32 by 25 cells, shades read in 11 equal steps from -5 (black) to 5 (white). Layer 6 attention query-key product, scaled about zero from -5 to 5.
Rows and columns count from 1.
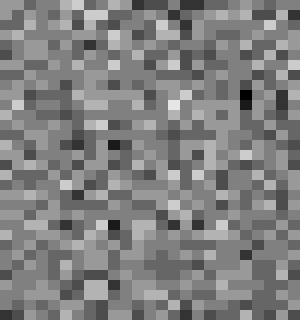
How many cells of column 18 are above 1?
5
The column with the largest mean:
9
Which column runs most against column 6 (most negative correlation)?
16
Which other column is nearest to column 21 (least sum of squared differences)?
24
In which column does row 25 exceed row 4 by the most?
12
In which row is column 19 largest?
23
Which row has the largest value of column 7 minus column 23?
1
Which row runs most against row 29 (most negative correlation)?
19
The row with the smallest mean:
32
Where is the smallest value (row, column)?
10, 21
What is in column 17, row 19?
0
